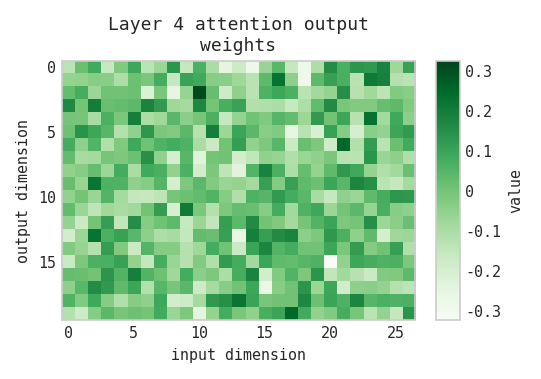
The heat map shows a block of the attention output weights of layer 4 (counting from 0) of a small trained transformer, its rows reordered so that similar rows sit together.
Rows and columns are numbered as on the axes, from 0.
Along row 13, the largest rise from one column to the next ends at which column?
14
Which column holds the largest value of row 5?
11
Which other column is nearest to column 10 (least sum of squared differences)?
1
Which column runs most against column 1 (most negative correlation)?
12
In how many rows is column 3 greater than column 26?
12
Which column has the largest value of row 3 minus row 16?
20
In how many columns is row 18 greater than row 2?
17
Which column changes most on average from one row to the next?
2
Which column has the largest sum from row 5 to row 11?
9
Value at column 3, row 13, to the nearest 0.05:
0.05
